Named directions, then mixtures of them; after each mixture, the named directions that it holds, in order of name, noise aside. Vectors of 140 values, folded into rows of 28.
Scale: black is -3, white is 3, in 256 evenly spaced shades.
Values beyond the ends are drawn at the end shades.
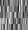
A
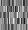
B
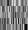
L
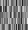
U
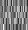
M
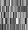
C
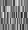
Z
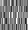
B, C, U.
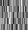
A, L.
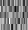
A, B.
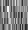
L, U, Z.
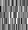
B, C, U.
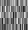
C, L.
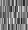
B, U.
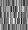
B, U, Z.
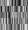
L, Z.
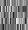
C, Z.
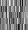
B, U, Z.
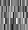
A, C.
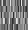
A, C.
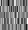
B, L, U.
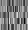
B.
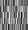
B, U, Z.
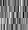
A.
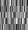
C, M, U.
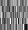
L, Z.
